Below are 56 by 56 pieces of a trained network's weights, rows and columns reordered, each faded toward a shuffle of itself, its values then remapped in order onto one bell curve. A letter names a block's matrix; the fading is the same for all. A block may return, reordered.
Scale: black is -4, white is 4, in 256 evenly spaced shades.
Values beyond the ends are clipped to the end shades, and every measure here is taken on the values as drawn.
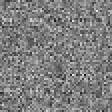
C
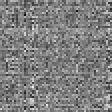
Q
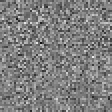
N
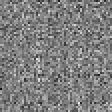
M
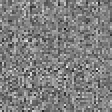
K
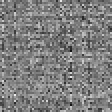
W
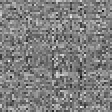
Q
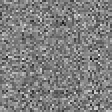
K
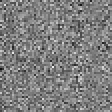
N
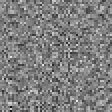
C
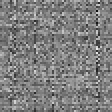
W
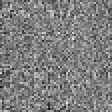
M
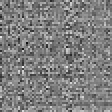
Q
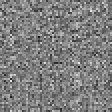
K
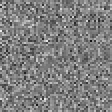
N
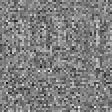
M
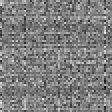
W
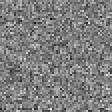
N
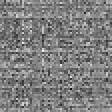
W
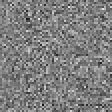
N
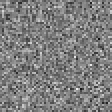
C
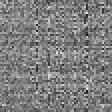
W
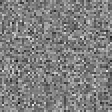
C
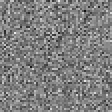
M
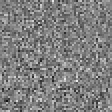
N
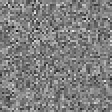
N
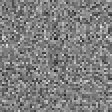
C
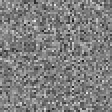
N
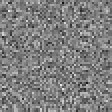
C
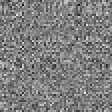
C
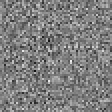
M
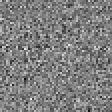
N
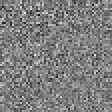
C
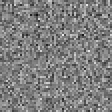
K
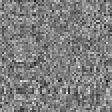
C
